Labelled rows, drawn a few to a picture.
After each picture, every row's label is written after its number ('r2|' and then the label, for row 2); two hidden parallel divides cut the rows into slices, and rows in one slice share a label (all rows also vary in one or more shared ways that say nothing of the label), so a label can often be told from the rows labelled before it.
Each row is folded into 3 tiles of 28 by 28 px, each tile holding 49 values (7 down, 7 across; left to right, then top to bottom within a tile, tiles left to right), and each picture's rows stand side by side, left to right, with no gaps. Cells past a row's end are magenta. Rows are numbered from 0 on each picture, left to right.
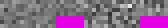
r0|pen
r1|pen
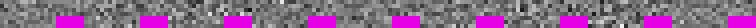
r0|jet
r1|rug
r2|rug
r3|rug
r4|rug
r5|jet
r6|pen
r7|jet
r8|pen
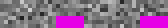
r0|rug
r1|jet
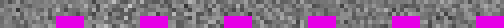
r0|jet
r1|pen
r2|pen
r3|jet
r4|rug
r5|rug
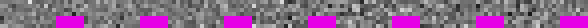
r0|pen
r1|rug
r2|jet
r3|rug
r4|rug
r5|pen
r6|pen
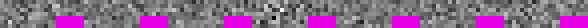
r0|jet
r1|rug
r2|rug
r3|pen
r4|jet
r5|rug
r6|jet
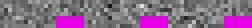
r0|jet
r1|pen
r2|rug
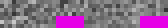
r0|jet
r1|rug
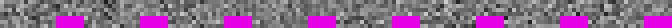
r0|rug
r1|pen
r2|rug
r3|pen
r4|rug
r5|pen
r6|jet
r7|pen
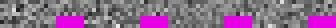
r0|pen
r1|jet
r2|pen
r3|rug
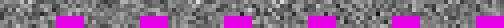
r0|rug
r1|pen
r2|pen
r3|pen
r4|jet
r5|rug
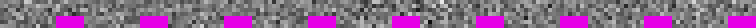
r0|jet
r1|jet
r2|jet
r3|jet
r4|rug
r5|rug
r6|pen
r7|rug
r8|pen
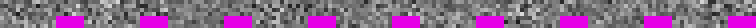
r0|rug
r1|jet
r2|jet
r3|pen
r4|pen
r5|jet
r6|jet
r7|jet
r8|rug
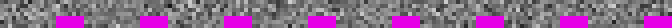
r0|jet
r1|jet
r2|pen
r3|rug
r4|pen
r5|jet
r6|jet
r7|jet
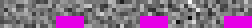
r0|jet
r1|jet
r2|rug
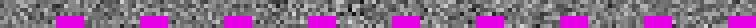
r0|pen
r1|rug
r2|pen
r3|rug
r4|rug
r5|pen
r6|rug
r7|jet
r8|jet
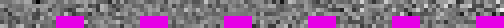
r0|pen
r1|rug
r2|rug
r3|jet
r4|jet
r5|jet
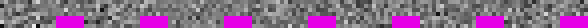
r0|jet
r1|pen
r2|pen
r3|jet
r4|rug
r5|pen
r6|pen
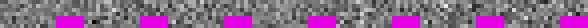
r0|pen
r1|pen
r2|jet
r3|jet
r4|rug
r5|pen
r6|jet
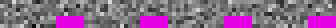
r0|rug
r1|jet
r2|rug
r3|pen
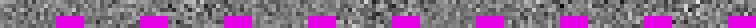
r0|rug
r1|rug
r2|jet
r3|rug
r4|rug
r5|jet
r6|rug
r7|rug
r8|jet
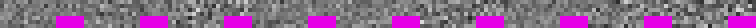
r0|pen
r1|rug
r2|pen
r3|jet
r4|rug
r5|jet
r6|pen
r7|pen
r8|pen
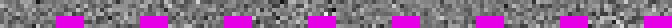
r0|pen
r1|rug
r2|rug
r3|rug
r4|pen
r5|jet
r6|jet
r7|jet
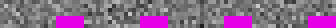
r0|jet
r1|jet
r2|rug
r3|pen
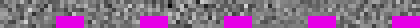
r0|rug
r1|pen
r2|jet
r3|pen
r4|pen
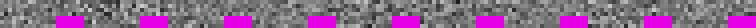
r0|jet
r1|rug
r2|rug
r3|pen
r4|rug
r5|pen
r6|rug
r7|pen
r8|jet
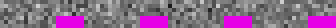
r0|jet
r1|jet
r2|jet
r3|rug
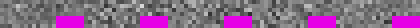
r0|pen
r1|jet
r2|jet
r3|jet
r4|jet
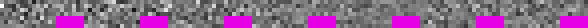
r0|rug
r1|jet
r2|rug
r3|rug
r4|pen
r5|jet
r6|pen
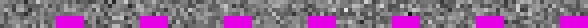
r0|rug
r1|jet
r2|jet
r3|pen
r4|pen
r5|jet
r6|jet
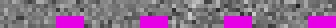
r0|rug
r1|jet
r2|jet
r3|jet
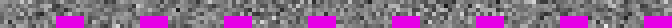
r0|rug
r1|jet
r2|pen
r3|jet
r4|rug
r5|rug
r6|rug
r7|rug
